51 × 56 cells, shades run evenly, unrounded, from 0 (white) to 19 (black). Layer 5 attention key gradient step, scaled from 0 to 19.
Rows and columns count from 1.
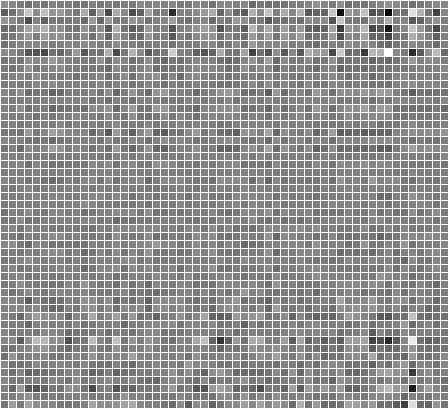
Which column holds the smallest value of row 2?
52
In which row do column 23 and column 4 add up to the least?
2
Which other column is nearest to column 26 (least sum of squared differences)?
5
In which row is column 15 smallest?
43
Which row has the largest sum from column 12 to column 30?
49
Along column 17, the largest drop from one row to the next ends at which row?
3
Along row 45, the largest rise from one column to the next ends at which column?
48
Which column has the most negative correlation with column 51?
16
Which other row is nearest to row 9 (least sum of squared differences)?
30
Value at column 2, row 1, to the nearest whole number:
9
